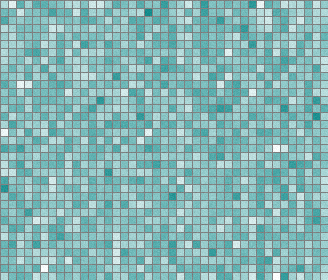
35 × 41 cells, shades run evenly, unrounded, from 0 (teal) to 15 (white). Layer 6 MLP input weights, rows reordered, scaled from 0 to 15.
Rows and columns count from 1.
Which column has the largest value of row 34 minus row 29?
6
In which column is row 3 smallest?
28
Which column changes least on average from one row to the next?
26
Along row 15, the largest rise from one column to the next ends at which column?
41
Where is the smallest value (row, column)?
2, 19
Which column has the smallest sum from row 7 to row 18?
36
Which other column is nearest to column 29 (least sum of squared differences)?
25
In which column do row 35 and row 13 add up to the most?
23
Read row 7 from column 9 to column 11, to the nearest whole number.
11 6 10
